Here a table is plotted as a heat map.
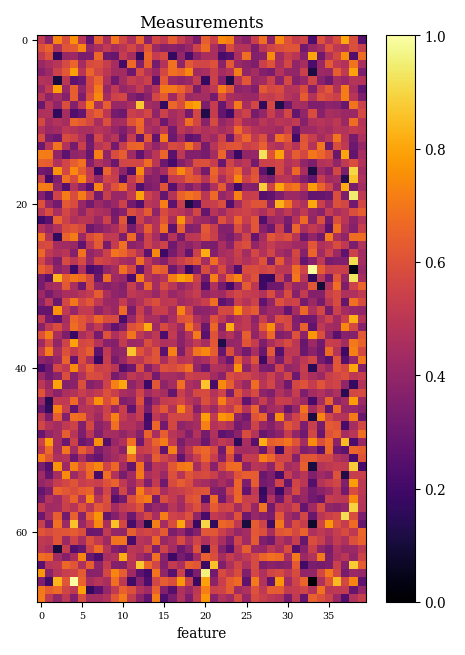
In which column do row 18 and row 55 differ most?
27
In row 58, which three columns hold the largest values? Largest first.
37, 7, 15
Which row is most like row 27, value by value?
57
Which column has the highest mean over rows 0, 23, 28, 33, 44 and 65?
20
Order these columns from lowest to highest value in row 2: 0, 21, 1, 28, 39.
21, 0, 1, 39, 28
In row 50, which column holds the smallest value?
29
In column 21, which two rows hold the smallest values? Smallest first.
59, 42
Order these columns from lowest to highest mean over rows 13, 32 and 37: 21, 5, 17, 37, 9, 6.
9, 37, 17, 6, 5, 21
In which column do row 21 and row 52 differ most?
39
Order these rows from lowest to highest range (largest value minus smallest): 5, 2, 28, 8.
5, 2, 8, 28
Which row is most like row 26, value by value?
68
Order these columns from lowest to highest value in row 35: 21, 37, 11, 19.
19, 11, 21, 37
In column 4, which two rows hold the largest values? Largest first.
66, 59
